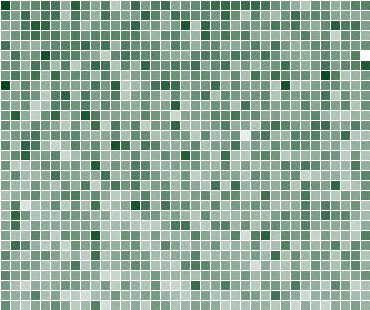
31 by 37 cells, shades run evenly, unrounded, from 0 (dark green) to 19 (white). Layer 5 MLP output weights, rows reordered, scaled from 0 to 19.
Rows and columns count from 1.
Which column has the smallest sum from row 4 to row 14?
33
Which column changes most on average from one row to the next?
10
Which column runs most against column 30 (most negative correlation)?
17
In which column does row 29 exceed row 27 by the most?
36
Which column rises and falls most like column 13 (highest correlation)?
5
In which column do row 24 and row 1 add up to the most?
12
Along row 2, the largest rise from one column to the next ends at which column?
7
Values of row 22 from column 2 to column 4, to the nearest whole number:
3 8 13
